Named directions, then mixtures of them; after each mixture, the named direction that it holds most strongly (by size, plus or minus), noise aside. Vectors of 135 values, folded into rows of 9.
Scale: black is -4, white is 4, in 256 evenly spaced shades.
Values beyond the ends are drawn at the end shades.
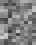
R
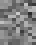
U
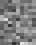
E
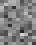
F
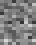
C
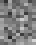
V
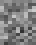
R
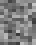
R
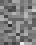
E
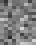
V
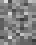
V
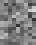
U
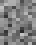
F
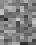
E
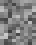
R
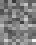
C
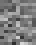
E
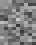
U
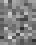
V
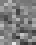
E
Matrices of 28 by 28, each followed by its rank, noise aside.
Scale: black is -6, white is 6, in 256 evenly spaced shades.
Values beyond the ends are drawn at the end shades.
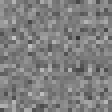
six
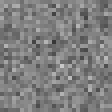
six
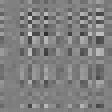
one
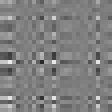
one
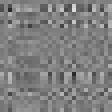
two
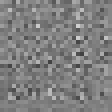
four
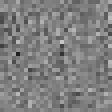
six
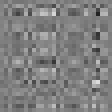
two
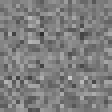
six
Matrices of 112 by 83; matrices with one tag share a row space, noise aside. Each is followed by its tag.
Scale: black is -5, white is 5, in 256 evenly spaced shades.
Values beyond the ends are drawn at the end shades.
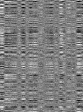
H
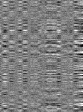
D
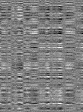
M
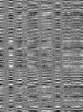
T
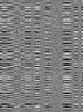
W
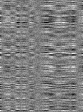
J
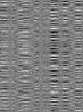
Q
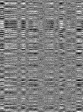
H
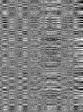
D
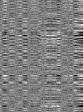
D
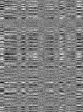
H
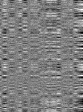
D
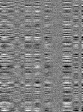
W
